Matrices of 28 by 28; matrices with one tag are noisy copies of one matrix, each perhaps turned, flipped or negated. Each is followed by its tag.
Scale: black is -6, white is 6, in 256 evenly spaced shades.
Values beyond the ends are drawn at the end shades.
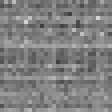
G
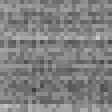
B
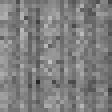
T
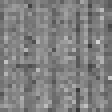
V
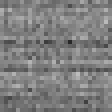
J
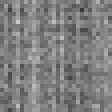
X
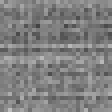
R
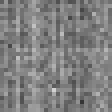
X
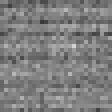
V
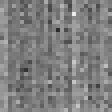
B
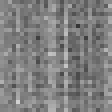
R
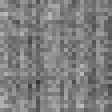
T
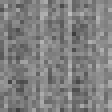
J
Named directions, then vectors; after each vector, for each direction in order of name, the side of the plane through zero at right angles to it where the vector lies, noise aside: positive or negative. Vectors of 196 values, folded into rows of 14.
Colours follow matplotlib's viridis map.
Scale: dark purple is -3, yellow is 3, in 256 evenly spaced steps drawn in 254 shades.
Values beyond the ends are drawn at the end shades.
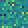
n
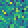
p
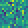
positive, negative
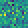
negative, positive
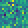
positive, negative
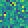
negative, negative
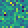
positive, positive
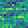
positive, positive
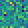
positive, positive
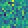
positive, negative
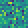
negative, positive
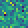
positive, positive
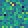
positive, positive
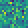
negative, positive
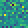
negative, negative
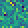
positive, positive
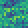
negative, positive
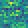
negative, positive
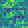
positive, negative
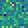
positive, positive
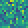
positive, negative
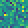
negative, negative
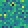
negative, negative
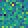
positive, positive
